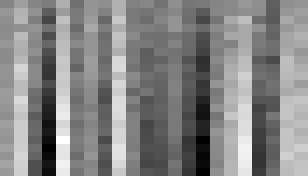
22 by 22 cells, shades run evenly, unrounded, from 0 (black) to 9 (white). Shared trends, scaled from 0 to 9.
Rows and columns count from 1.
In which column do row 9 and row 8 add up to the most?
9
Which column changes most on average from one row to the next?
4
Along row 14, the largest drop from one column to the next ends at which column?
19
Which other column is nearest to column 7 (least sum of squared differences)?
1
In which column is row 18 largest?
5
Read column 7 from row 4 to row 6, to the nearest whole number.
6 5 5
